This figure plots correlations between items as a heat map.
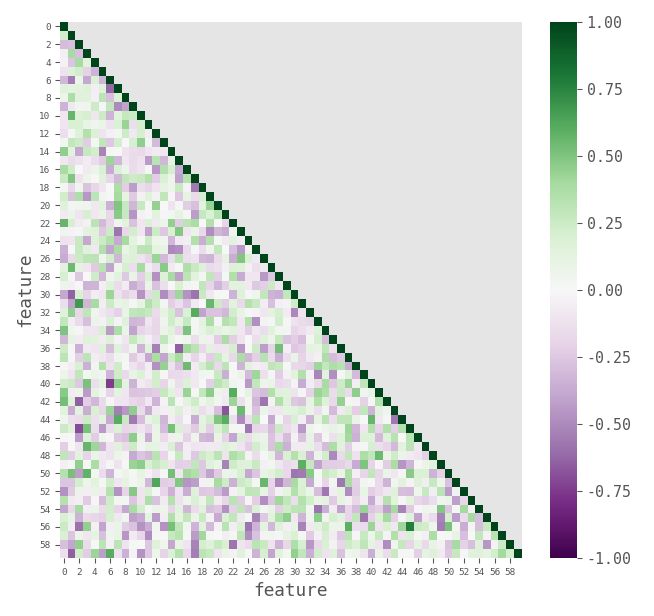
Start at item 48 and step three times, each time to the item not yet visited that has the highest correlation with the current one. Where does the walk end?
0
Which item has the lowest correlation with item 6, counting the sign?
40
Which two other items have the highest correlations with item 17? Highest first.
32, 1
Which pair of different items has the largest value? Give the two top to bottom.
45, 56
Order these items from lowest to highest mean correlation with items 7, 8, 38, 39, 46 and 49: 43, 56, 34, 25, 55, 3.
55, 56, 43, 3, 34, 25
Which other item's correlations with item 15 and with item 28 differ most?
36
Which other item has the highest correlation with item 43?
23
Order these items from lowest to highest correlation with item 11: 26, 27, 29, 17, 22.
26, 27, 29, 22, 17
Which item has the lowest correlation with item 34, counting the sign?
52
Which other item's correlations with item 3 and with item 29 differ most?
47
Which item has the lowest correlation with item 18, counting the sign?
17
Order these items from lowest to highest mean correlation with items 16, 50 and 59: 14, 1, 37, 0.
1, 37, 0, 14
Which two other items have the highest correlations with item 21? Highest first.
44, 7
